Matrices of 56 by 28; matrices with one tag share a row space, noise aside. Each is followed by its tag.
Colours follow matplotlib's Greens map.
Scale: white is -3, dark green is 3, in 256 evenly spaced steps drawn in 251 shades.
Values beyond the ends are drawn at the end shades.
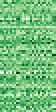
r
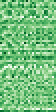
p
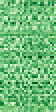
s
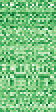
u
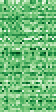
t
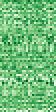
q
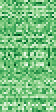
q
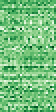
s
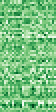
t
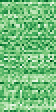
s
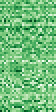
t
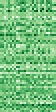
r
